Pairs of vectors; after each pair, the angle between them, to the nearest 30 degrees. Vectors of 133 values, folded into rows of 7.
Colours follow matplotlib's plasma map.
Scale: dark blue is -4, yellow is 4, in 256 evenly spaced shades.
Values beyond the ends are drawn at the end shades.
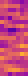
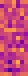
120 degrees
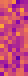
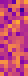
150 degrees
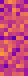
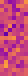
150 degrees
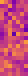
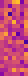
120 degrees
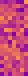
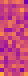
150 degrees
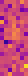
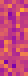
120 degrees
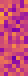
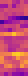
90 degrees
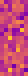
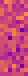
150 degrees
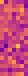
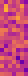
60 degrees
